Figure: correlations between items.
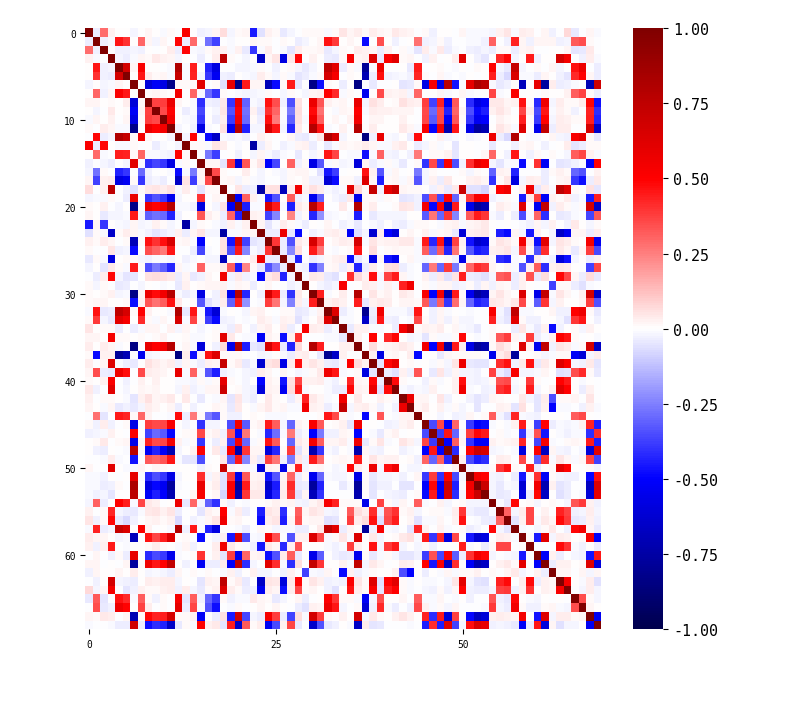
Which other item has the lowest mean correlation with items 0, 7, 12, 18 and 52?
37
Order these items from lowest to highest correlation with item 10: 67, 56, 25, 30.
56, 25, 67, 30
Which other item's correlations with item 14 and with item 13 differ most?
22
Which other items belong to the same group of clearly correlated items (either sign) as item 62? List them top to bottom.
29, 34, 42, 43
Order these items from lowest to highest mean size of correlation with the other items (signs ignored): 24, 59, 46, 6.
59, 46, 24, 6
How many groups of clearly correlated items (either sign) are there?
5
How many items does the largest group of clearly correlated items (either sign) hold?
28
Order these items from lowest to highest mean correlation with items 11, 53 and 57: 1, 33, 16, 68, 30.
16, 68, 30, 1, 33
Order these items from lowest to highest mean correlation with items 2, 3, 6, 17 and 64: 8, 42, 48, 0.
8, 42, 0, 48
